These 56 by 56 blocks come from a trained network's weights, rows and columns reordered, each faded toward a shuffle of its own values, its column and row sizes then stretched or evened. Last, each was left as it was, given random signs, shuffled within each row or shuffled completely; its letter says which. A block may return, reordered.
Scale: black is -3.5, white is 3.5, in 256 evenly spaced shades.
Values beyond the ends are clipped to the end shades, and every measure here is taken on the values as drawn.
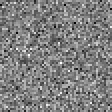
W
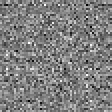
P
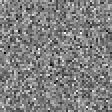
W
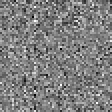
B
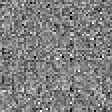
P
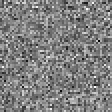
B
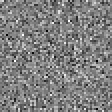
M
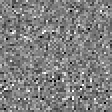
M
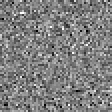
M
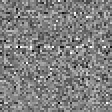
M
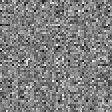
P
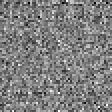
M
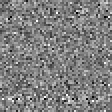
M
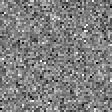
W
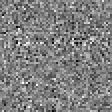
B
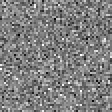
W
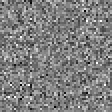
B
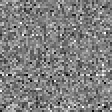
M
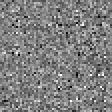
B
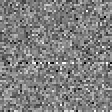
M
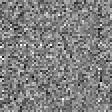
B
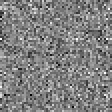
B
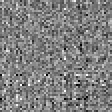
P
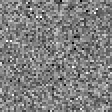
W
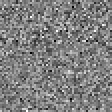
M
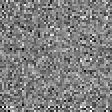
P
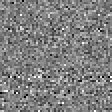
M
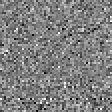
M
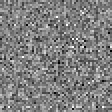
M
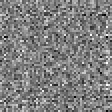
P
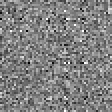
B
